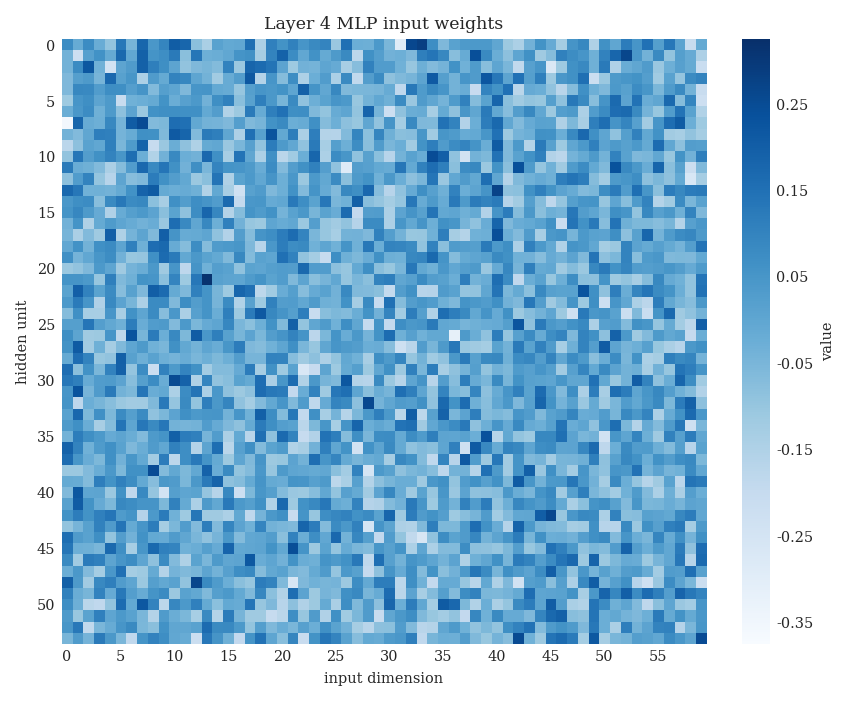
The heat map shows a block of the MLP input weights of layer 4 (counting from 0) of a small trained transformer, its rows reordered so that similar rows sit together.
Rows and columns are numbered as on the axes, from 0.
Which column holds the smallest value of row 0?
31
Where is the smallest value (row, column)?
7, 0
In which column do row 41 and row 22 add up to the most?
1
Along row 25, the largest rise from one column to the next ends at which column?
59
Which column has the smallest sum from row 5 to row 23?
46
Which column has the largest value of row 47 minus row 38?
38
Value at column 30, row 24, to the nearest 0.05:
0.1
